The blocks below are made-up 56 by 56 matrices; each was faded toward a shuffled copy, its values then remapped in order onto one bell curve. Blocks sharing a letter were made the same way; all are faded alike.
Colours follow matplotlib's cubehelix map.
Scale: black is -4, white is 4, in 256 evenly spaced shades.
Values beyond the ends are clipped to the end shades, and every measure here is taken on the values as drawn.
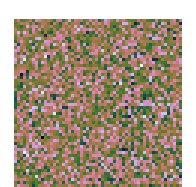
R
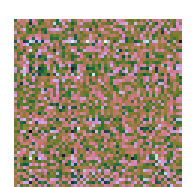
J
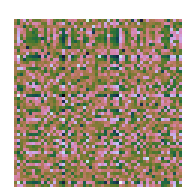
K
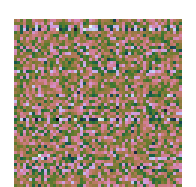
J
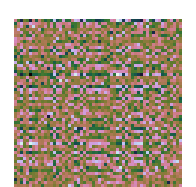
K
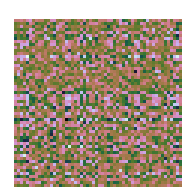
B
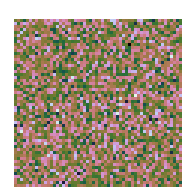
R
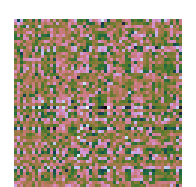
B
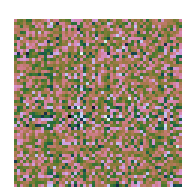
J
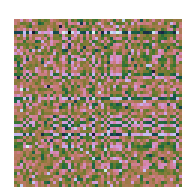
K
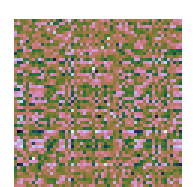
B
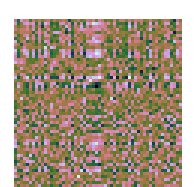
B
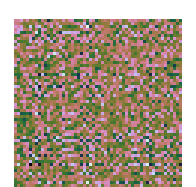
J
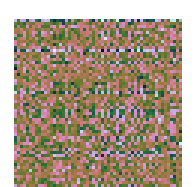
B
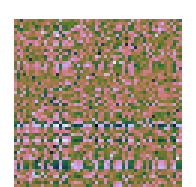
K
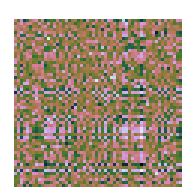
K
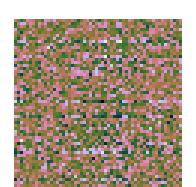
J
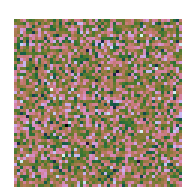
R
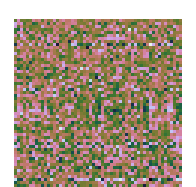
J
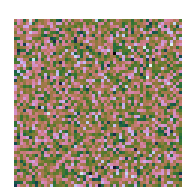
R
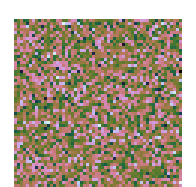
R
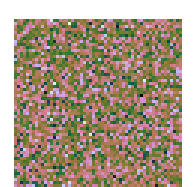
R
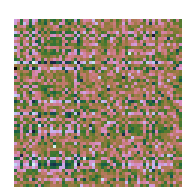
K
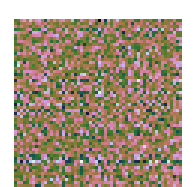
J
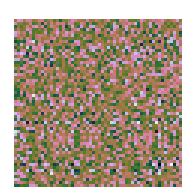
J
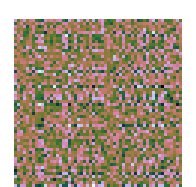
B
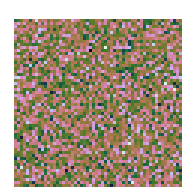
R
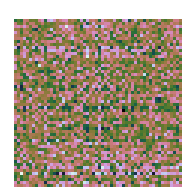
J
